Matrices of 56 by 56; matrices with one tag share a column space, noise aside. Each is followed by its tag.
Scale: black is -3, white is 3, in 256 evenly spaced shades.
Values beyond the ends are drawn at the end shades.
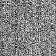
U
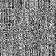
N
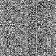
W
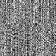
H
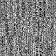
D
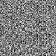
W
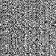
W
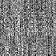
D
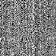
U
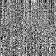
H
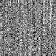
H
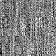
D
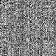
U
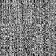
H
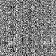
W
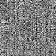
U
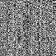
U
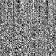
H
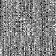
D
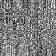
N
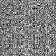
W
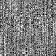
D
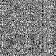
W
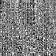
H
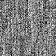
D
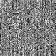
N
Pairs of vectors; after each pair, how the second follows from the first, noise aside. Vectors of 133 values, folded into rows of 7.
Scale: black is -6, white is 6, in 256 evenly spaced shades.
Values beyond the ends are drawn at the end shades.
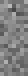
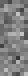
wrapped around.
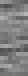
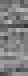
reversed.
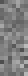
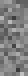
wrapped around, negated.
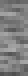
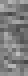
reversed, negated.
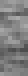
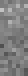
wrapped around, negated, partly zeroed.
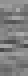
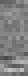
wrapped around, negated, partly zeroed.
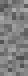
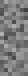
wrapped around.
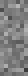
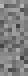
reversed, negated.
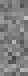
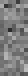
wrapped around, negated.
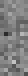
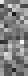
reversed, negated, scaled up.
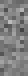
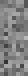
reversed.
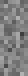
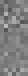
wrapped around, negated, partly zeroed.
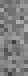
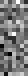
reversed, negated, scaled up.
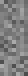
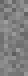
reversed, shrunk.
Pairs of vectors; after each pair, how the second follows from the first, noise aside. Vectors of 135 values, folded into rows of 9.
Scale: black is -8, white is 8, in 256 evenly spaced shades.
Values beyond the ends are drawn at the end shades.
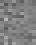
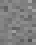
reversed, partly zeroed.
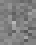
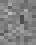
reversed, negated.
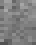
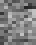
wrapped around, scaled up.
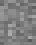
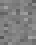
reversed, partly zeroed.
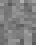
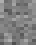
reversed, negated.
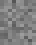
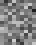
wrapped around, negated, scaled up.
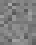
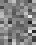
wrapped around, scaled up.
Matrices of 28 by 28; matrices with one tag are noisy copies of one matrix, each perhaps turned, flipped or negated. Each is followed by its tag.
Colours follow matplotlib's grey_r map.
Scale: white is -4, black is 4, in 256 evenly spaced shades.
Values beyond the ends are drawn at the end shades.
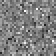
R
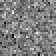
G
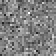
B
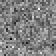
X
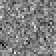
X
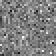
B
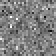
X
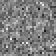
X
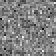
B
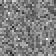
X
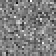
G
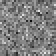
X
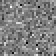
B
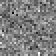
G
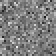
X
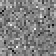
X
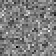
X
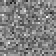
X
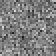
B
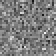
R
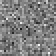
G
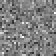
R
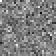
R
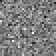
R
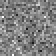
G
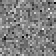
B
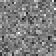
B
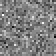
B
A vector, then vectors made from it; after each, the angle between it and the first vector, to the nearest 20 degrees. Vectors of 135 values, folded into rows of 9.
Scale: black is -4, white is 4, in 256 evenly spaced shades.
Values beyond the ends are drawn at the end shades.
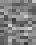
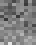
100 degrees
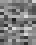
20 degrees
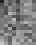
120 degrees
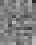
120 degrees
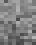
100 degrees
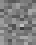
140 degrees
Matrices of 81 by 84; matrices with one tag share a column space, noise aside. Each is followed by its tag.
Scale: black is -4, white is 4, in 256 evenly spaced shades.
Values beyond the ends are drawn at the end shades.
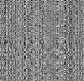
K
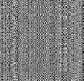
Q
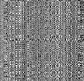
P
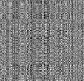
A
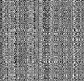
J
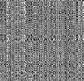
P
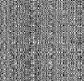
K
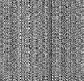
Q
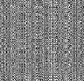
Q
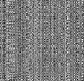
Q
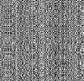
K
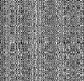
K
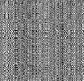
A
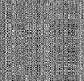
A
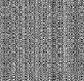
Q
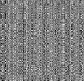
A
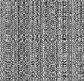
P
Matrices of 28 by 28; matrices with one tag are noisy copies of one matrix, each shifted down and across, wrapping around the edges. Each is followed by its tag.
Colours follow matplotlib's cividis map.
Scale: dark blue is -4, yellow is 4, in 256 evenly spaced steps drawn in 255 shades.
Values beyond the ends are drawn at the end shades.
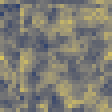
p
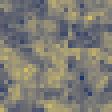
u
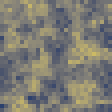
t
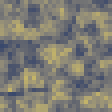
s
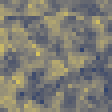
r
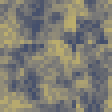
t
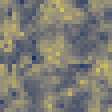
t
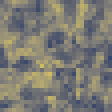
p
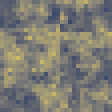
u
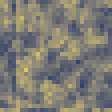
r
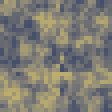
u
